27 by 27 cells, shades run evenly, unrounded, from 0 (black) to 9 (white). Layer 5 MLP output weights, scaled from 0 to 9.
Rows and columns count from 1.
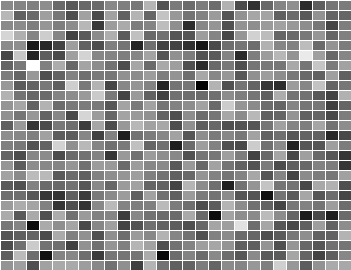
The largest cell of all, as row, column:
7, 3
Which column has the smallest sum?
26
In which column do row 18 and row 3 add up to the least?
15
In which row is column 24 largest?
6
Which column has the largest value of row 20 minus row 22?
24
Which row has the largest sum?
27
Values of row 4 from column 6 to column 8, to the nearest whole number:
2 3 5
